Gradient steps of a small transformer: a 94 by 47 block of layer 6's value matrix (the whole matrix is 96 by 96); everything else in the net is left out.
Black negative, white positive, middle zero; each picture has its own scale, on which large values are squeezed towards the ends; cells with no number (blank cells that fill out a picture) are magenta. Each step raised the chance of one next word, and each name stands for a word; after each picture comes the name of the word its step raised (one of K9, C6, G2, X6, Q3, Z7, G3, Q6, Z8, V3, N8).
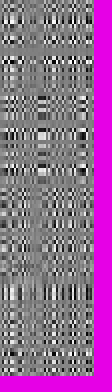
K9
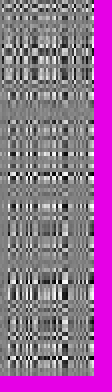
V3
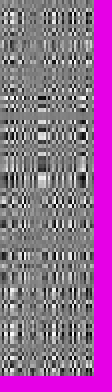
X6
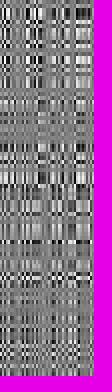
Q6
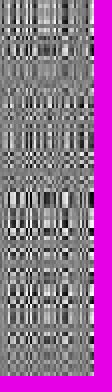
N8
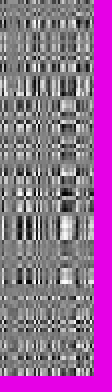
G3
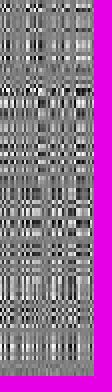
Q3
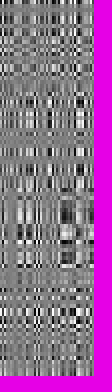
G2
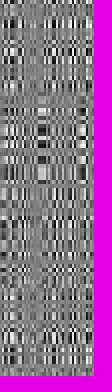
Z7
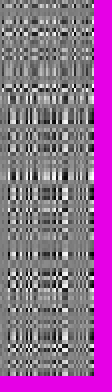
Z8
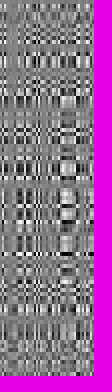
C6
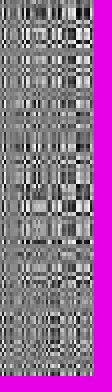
Q6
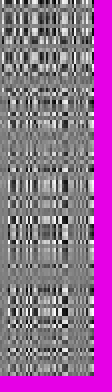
G2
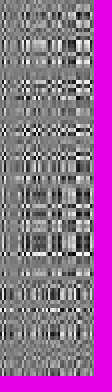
C6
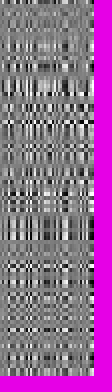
G3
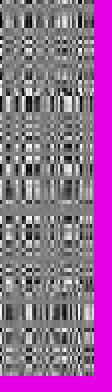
Z7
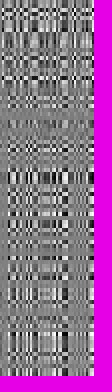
X6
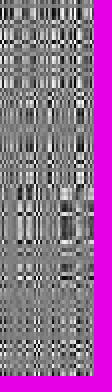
Q6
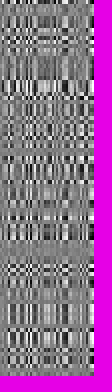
Z7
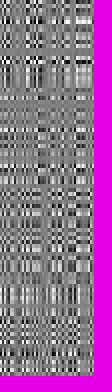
K9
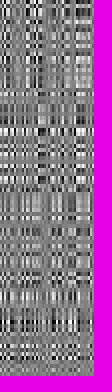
V3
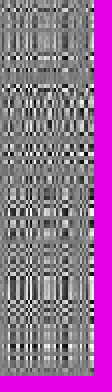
Q3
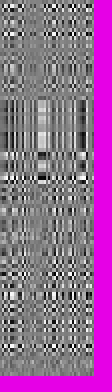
Z8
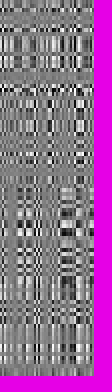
Q3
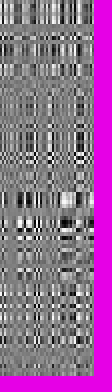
N8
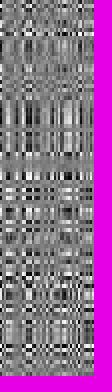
Z8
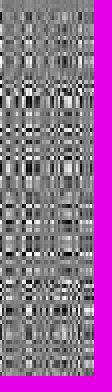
C6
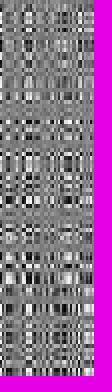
X6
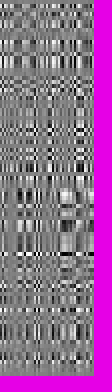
C6
